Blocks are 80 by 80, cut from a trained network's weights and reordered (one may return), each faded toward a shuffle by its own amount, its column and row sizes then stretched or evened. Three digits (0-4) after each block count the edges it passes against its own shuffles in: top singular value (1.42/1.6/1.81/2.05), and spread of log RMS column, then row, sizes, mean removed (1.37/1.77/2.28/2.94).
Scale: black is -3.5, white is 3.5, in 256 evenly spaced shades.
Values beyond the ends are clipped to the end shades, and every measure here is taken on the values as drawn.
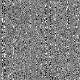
1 4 0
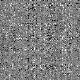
0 3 3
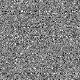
0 0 3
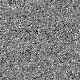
0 0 2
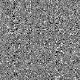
0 3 2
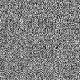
4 1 1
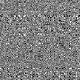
3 2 3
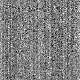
3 0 2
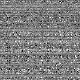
3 2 3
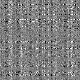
4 2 4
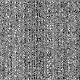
3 3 2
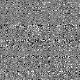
1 3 4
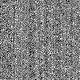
1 1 0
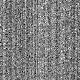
4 0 0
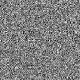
2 0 1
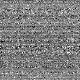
2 0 3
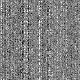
4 3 1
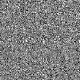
1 1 2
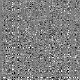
1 4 3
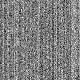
4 0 0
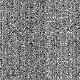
2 1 2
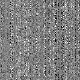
2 4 1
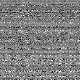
3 1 4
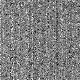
1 2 0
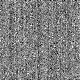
1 0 0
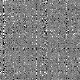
1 4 2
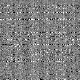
2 0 4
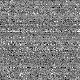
1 1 3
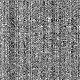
4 0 2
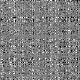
3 2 4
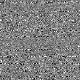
0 0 4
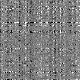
4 2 4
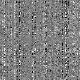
2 4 3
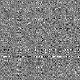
4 3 3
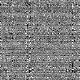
3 3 2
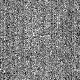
1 1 0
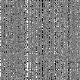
4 4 2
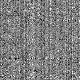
3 1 2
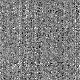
2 2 2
